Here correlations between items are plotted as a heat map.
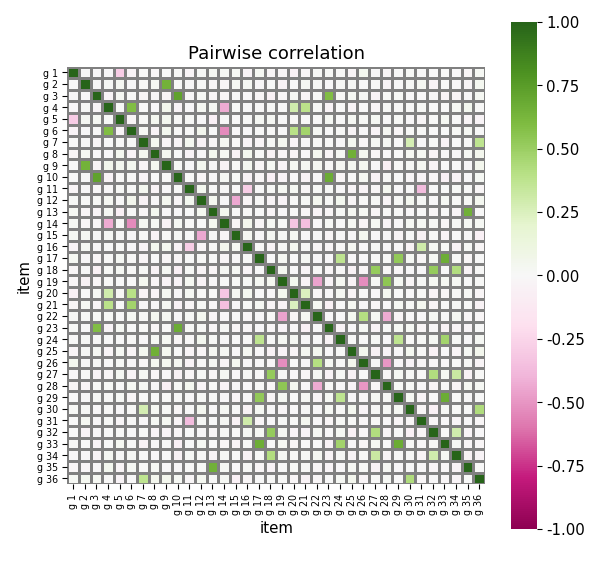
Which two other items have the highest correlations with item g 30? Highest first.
g 36, g 7
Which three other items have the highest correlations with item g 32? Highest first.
g 18, g 27, g 34
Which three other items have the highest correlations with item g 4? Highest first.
g 6, g 21, g 20
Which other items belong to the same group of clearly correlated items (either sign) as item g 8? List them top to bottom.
g 25
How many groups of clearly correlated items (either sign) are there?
12
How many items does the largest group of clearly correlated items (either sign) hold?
5
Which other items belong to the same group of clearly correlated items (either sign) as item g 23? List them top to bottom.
g 3, g 10
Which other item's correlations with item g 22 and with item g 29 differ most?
g 33
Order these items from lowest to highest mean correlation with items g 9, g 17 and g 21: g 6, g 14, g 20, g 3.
g 14, g 3, g 20, g 6
